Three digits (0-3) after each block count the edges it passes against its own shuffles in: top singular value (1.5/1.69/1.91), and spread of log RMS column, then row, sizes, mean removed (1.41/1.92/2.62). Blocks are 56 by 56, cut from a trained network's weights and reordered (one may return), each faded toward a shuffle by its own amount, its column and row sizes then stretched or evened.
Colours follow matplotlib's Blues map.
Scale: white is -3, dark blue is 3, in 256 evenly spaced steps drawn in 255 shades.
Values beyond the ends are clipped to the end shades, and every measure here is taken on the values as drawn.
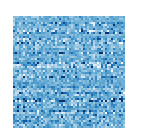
0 1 3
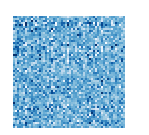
1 2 2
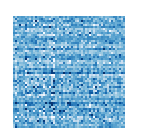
3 2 2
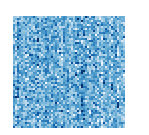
0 2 0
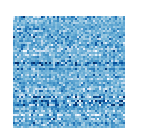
1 0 3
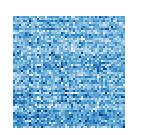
2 1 0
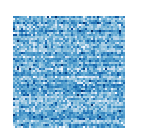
3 1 1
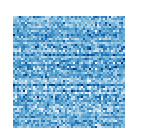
3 0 2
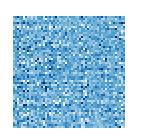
0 2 1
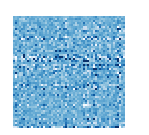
1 2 3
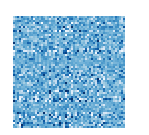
0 2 3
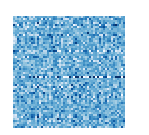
2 0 3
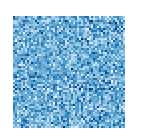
1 0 1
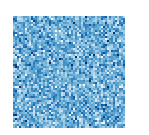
0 1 0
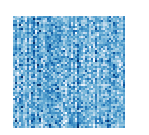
3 1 0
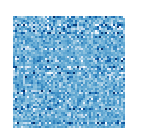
0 1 3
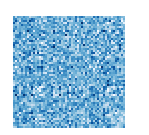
2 1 2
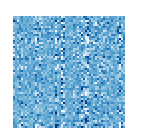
0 3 1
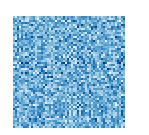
2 0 1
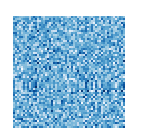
3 1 1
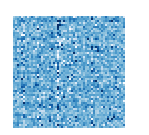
0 2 0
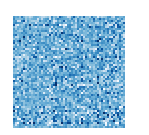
0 1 2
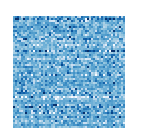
1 0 3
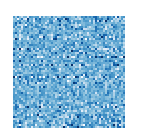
0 1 3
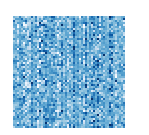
2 3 0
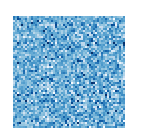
1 1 1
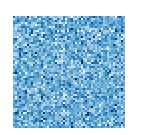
0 1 1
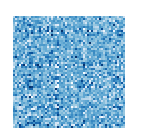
1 2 2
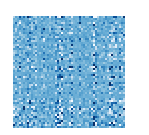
0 3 3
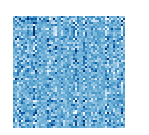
2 3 2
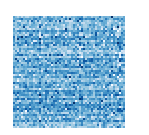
3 1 0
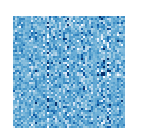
2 3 0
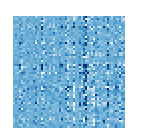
1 3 2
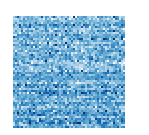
2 0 2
